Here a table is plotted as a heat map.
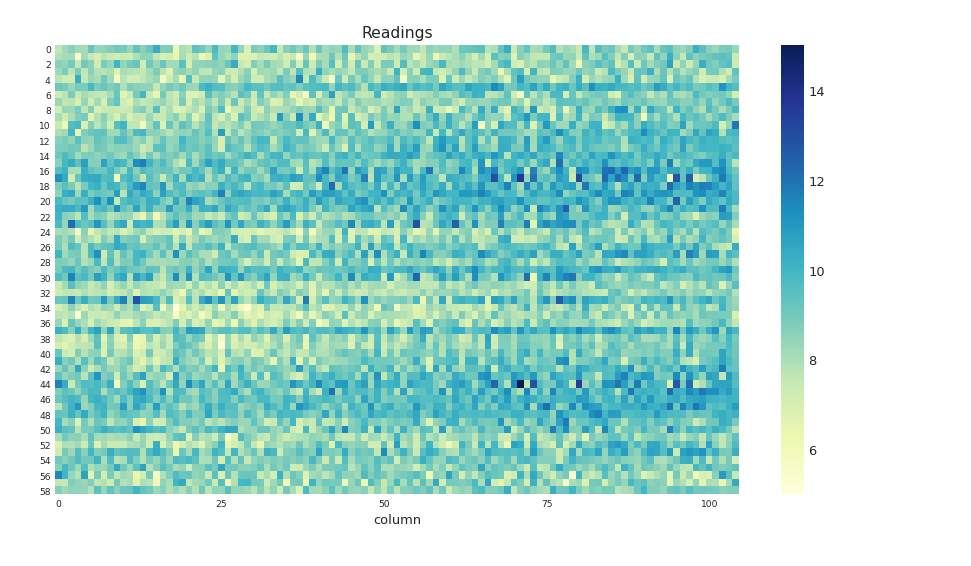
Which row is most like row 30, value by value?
23
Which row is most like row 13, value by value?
12
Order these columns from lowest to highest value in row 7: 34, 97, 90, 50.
34, 50, 97, 90
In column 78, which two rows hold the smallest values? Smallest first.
57, 8
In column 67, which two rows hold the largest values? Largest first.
17, 44
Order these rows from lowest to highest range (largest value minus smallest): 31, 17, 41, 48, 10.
31, 48, 41, 10, 17
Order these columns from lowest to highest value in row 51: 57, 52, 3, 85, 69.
69, 57, 3, 85, 52
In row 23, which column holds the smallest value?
73
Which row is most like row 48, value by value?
29
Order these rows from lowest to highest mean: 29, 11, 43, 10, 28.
28, 10, 11, 43, 29
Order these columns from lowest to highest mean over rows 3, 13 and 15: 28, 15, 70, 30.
30, 28, 15, 70
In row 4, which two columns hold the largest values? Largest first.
37, 71
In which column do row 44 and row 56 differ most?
71
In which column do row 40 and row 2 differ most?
80
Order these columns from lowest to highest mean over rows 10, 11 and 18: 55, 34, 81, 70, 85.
34, 85, 70, 55, 81
